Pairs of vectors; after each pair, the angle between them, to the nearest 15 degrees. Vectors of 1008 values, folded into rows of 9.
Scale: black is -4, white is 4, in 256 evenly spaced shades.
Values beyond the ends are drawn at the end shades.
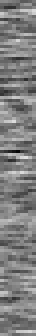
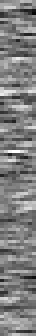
150 degrees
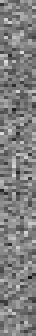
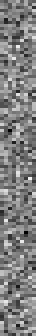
135 degrees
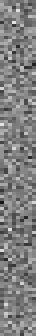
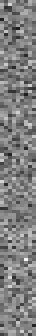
105 degrees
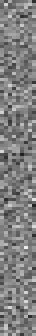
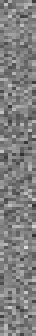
15 degrees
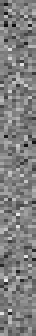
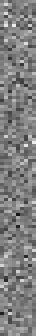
165 degrees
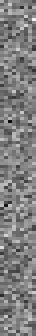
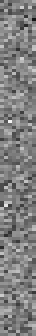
165 degrees
